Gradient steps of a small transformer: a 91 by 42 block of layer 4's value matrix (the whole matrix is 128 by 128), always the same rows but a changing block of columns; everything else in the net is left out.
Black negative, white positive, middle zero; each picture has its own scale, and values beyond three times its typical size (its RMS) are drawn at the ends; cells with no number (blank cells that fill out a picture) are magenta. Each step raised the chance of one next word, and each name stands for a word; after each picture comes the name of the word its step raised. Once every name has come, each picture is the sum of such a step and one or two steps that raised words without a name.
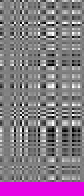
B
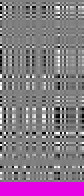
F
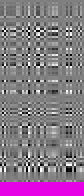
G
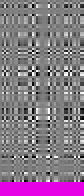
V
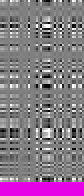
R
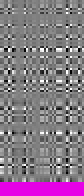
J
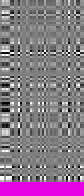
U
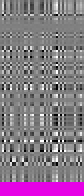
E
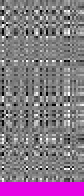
B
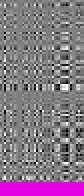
E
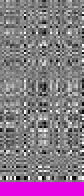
U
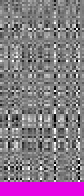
R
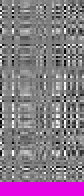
F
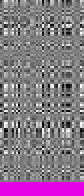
R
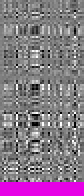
E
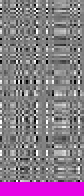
J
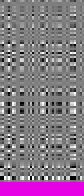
U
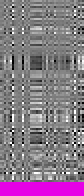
F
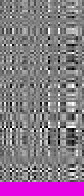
U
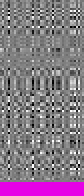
J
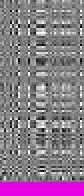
V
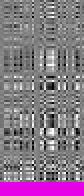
F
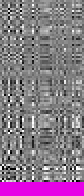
J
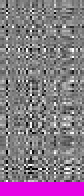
J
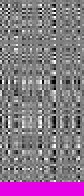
J
